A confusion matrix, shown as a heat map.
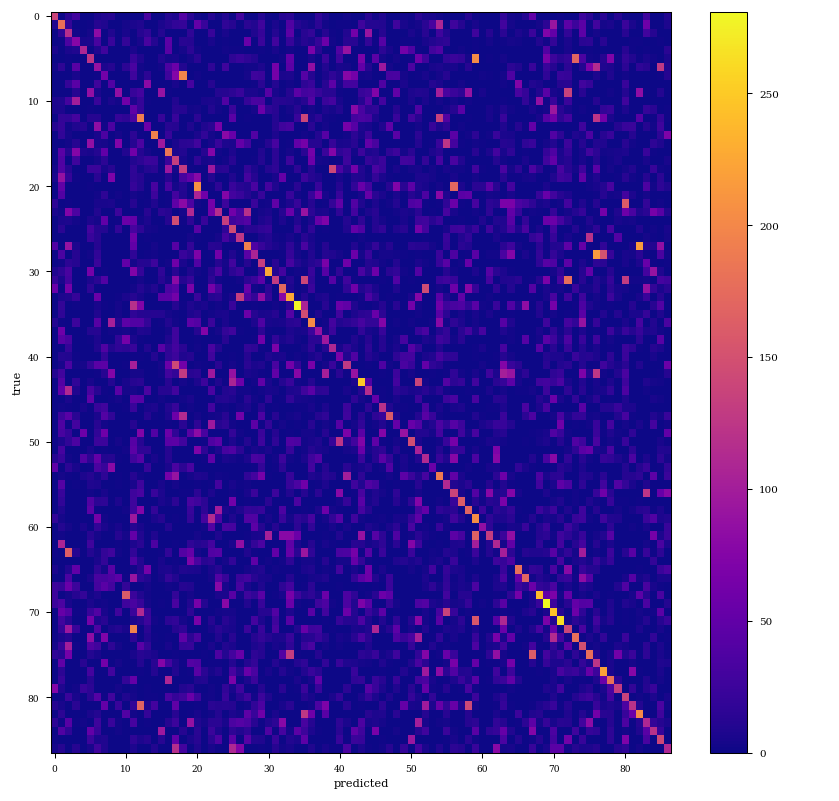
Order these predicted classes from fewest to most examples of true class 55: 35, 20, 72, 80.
20, 80, 72, 35
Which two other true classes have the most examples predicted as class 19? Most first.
23, 83
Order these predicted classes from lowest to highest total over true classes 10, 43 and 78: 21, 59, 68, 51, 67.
67, 21, 59, 68, 51
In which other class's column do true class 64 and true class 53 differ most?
8
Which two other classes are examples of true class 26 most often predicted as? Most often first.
75, 11
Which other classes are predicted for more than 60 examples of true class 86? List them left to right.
17, 25, 26, 62
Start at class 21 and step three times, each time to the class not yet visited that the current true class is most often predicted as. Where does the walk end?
83
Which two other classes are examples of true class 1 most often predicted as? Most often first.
54, 70
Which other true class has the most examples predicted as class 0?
79
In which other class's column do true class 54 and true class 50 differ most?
40
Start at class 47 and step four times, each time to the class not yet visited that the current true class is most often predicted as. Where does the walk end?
72
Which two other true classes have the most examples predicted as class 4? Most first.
49, 52
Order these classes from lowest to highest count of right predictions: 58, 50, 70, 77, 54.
50, 58, 54, 77, 70
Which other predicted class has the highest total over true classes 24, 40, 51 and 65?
17
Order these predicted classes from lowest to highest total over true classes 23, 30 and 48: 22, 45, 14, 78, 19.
14, 78, 45, 19, 22
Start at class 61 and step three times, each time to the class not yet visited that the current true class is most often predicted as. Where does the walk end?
80
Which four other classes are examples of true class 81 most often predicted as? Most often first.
12, 58, 52, 38
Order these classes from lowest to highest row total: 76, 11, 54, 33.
11, 76, 54, 33
